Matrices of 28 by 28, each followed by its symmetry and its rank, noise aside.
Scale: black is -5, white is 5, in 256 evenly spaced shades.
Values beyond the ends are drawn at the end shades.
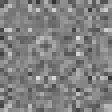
symmetric, rank three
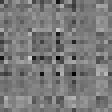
symmetric, rank two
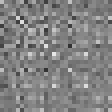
symmetric, rank three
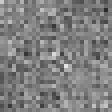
symmetric, rank four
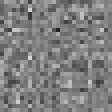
antisymmetric, rank four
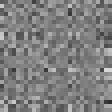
no symmetry, rank three
